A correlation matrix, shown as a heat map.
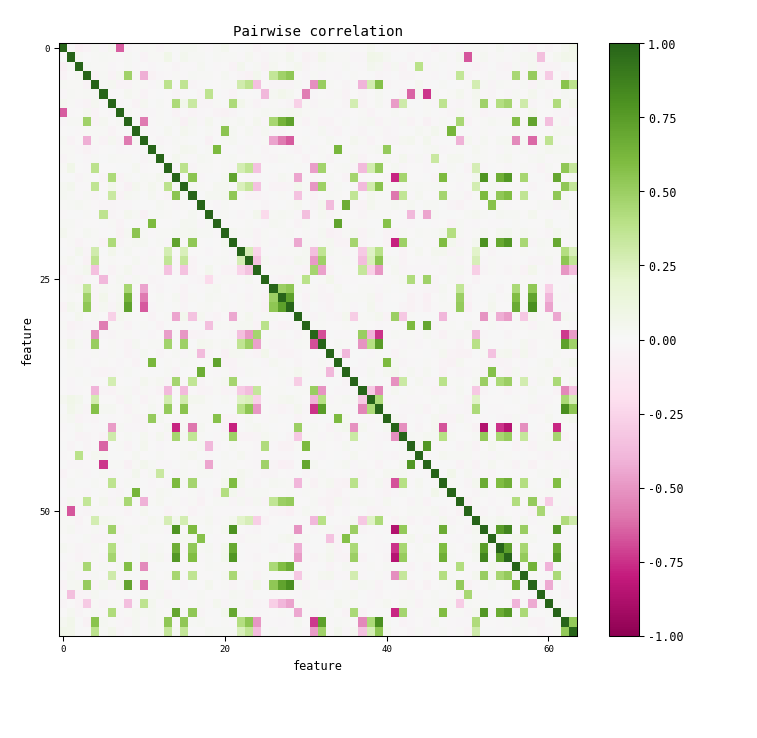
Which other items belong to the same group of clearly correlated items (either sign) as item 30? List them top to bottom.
5, 18, 25, 43, 45
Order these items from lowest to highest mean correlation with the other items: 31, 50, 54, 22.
31, 50, 22, 54
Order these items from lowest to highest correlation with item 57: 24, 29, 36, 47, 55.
29, 24, 36, 47, 55
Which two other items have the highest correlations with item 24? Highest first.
31, 37
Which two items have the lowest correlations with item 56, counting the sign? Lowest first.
10, 60
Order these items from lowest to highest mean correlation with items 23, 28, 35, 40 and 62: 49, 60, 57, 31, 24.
31, 24, 60, 57, 49
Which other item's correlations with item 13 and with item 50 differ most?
1
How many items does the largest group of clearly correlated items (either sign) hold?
14
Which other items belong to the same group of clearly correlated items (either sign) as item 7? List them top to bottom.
0
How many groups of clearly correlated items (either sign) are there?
11
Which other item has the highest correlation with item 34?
19
